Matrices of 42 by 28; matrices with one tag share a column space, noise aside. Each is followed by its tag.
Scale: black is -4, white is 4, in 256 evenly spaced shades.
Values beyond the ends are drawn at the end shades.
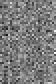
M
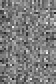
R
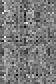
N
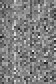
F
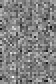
F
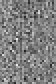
R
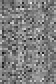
M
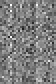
F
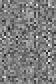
F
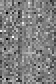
R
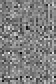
F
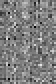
R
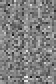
F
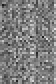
F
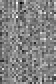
R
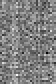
M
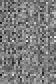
N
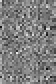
F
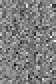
F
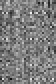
R
